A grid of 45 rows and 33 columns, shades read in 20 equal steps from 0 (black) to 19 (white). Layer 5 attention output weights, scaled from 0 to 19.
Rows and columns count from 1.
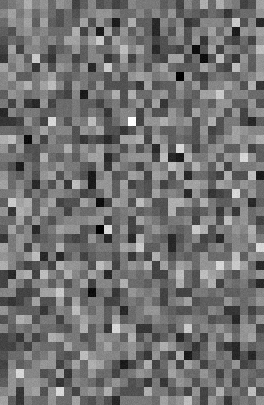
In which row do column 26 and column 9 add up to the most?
31
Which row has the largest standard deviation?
14
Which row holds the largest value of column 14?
26
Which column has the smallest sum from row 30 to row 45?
30
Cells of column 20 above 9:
18
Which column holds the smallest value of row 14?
32
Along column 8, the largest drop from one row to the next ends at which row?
29
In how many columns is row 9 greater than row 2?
15
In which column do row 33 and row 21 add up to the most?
8
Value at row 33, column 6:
12
